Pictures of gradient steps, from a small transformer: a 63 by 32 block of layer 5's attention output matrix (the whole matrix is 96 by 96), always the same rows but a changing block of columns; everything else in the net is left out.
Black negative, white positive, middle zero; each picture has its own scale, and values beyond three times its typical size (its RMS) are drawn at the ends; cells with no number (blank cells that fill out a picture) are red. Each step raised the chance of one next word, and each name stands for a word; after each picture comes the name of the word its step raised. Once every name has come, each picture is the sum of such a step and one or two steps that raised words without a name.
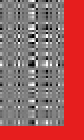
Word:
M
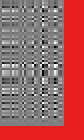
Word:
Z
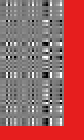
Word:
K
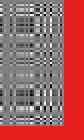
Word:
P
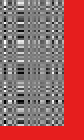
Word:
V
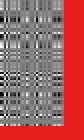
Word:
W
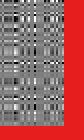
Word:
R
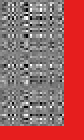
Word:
P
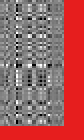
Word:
M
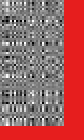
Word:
K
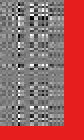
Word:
P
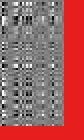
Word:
W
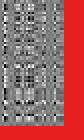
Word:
M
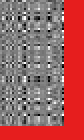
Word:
R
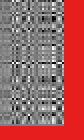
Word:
R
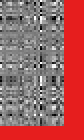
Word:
R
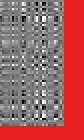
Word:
P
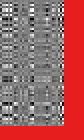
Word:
P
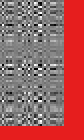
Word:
V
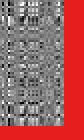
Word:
K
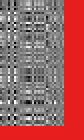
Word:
V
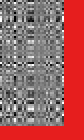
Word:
R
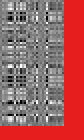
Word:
M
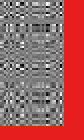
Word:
V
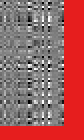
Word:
Z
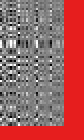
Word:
W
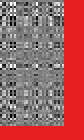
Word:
P
